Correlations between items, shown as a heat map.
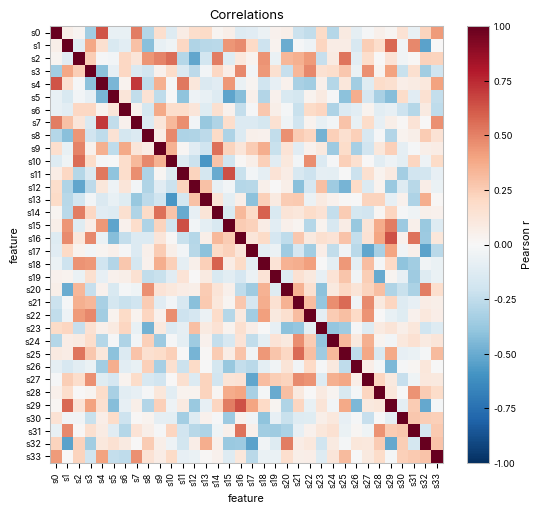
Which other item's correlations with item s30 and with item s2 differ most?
s18
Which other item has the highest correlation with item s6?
s9
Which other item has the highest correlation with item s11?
s15
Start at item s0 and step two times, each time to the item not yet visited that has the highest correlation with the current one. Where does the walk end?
s7
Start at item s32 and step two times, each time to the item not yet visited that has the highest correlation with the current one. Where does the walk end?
s8
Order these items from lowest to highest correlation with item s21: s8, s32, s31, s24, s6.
s6, s31, s32, s8, s24
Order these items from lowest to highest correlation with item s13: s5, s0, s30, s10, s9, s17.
s10, s17, s9, s5, s30, s0
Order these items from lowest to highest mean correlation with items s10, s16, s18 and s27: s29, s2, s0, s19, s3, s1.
s0, s19, s1, s29, s2, s3
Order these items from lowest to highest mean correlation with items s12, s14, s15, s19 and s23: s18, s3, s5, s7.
s5, s7, s3, s18
